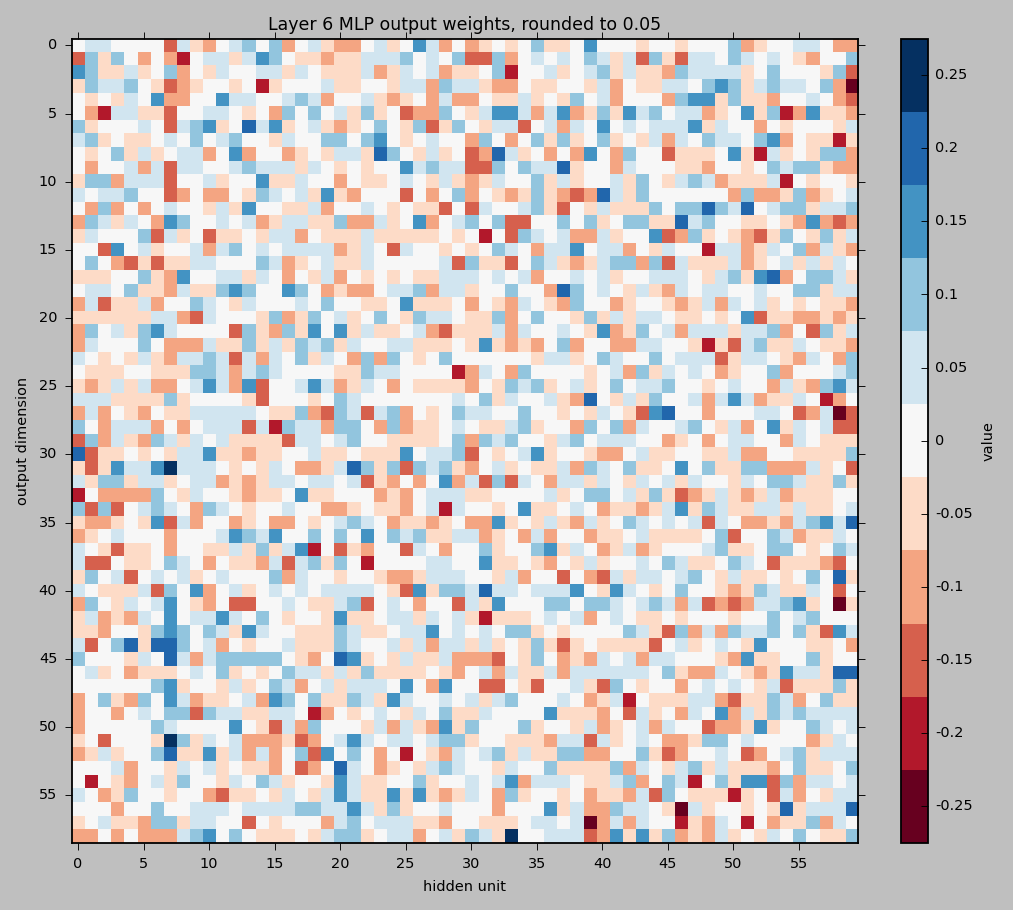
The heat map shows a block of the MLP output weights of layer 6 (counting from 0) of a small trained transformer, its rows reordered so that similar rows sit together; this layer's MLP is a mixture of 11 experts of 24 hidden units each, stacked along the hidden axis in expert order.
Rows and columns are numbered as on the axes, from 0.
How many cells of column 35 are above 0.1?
1
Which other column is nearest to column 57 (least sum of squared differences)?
5
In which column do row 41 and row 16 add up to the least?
29
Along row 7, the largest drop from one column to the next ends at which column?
54
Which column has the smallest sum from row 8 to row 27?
30
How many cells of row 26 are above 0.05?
6
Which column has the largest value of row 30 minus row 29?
0
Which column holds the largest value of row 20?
51
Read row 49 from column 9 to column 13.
-0.15 0.1 0.05 0.05 -0.05
